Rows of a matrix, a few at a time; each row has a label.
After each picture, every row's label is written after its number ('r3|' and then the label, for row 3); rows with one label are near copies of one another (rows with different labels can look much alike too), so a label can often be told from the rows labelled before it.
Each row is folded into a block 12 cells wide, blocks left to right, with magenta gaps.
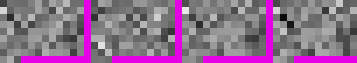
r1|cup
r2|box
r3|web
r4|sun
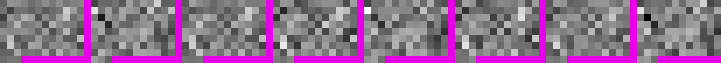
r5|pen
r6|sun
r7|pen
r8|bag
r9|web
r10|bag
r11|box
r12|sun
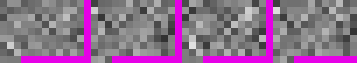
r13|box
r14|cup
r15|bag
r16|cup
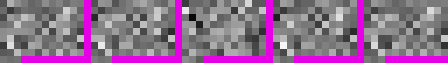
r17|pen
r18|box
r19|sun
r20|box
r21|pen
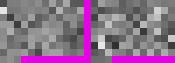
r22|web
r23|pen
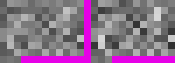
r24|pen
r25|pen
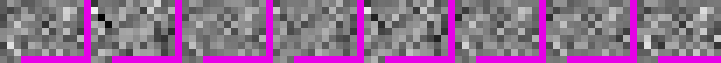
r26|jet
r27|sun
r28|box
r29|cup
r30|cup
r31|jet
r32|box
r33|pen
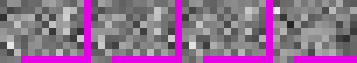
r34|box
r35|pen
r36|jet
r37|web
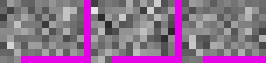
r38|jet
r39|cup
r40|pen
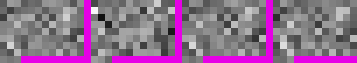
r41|box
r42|sun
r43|box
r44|jet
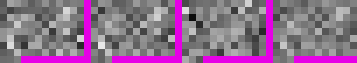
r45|pen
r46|bag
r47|sun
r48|jet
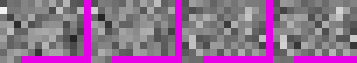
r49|web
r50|sun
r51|pen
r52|pen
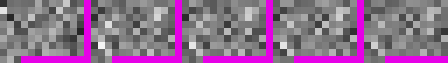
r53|cup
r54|jet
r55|jet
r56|box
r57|box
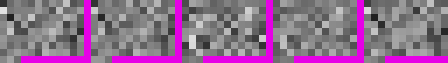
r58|cup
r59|cup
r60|pen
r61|pen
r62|sun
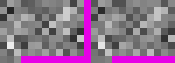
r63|bag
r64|bag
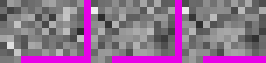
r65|box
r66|web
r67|web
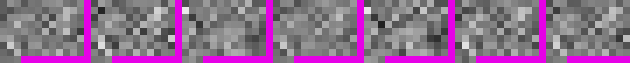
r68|box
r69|bag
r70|web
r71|box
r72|web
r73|jet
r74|bag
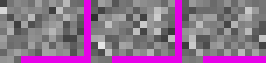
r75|cup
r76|box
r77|pen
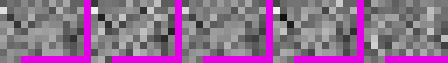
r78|web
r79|cup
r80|web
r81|sun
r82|pen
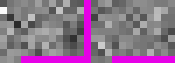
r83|web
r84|box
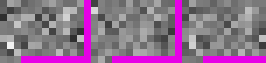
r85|box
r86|cup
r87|pen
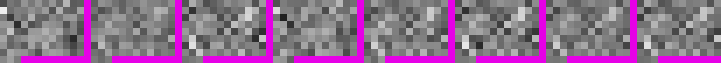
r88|web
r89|jet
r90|bag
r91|sun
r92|jet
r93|bag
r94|bag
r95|bag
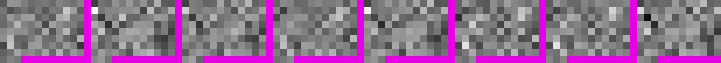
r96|pen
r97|web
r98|cup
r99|bag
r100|web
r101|jet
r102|jet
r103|sun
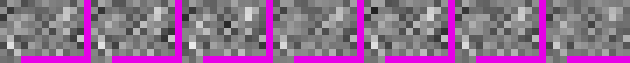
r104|bag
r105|bag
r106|jet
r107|bag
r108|bag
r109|bag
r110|jet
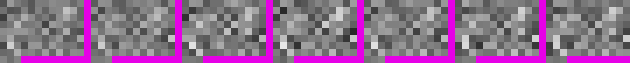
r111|jet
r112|bag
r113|box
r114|bag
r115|bag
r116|pen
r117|pen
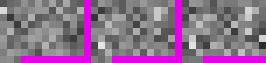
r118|web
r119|jet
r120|pen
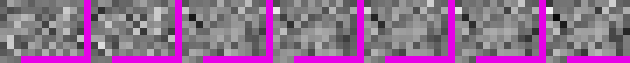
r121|pen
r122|box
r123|sun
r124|web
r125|sun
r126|sun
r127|sun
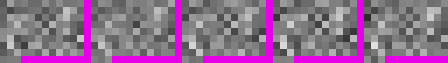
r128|pen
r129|jet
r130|box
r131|box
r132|jet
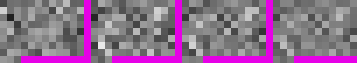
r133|sun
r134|jet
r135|box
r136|box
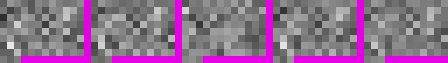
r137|jet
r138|pen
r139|web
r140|jet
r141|box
